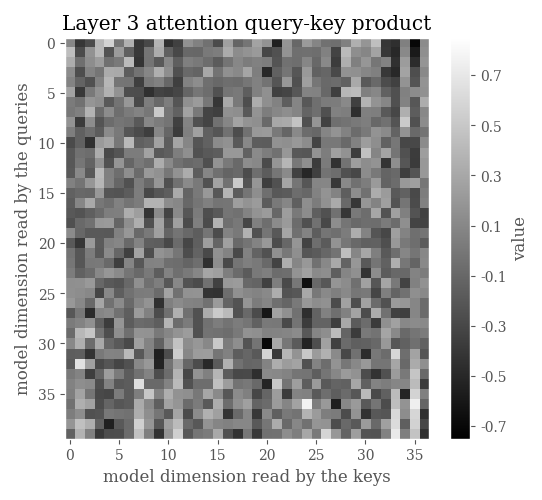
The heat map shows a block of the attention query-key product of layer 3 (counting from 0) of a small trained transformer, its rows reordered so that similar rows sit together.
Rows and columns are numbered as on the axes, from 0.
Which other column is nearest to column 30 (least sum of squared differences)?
36
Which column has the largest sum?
11
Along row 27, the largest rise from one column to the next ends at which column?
21
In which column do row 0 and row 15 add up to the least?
35
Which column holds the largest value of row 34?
7
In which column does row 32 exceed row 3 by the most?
1
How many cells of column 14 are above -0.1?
26
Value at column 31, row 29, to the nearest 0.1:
0
